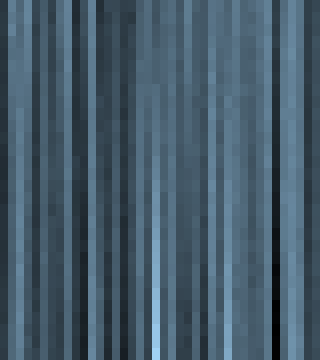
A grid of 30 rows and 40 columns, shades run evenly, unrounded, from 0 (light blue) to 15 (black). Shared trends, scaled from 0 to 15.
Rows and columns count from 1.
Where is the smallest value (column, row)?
20, 30
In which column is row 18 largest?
35
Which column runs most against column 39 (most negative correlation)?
36
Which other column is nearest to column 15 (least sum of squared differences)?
25
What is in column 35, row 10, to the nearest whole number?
12
